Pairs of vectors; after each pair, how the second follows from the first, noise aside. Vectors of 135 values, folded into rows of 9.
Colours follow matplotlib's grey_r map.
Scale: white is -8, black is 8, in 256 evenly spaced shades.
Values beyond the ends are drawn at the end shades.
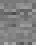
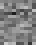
scaled up.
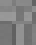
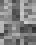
reversed, negated, scaled up.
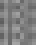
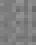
reversed, shrunk.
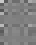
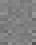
reversed, negated, shrunk.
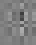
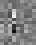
reversed, scaled up.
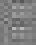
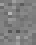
wrapped around, partly zeroed.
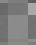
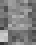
reversed, scaled up.
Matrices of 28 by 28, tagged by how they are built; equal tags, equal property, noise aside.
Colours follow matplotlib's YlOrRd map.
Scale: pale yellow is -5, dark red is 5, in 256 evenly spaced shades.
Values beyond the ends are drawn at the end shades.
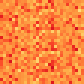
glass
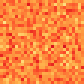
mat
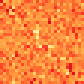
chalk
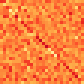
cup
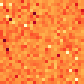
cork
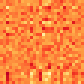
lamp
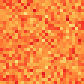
mat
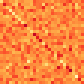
cup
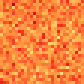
mat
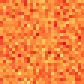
glass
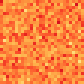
mat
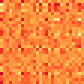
lamp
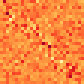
chalk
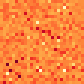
cork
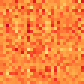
lamp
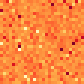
cork
